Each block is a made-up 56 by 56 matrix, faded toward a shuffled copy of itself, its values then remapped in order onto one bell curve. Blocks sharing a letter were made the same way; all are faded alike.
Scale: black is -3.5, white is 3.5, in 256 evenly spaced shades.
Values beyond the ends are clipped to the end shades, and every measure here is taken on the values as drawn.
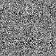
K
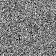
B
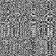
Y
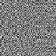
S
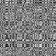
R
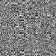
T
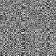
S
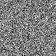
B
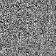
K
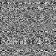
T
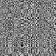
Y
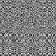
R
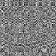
S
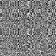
Y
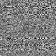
T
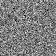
B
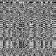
R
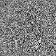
K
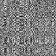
S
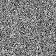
B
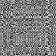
Y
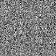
K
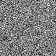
B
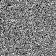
B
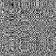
S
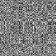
Y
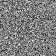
B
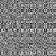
R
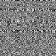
T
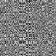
Y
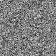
B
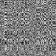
Y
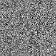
K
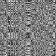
Y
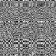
R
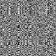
Y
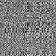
Y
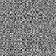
S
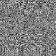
T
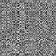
Y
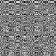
R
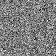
B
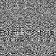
T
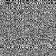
T
